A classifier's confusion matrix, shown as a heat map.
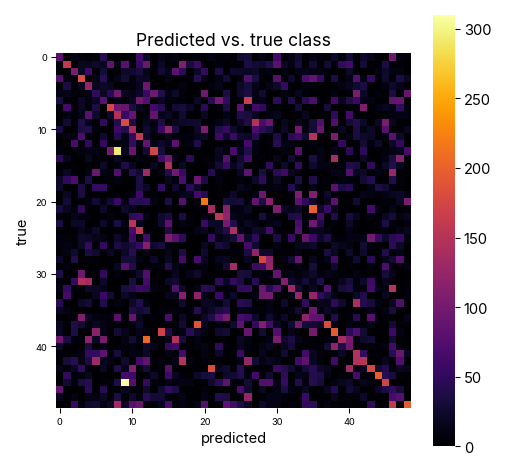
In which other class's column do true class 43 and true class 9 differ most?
21
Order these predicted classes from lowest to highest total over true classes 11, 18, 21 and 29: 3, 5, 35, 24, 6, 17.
17, 5, 6, 3, 24, 35
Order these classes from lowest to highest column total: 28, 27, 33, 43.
43, 27, 28, 33
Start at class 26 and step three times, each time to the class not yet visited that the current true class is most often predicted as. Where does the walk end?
46
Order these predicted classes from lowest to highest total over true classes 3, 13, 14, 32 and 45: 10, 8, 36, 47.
36, 47, 10, 8
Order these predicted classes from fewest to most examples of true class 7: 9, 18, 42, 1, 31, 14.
31, 18, 14, 1, 9, 42
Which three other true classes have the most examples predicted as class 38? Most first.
14, 40, 11
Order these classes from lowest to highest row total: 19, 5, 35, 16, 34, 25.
35, 19, 34, 5, 16, 25
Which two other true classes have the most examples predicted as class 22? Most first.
6, 36
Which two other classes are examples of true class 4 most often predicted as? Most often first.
12, 31
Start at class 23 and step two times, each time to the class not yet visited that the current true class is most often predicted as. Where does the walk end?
15
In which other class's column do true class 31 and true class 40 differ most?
3
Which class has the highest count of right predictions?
20
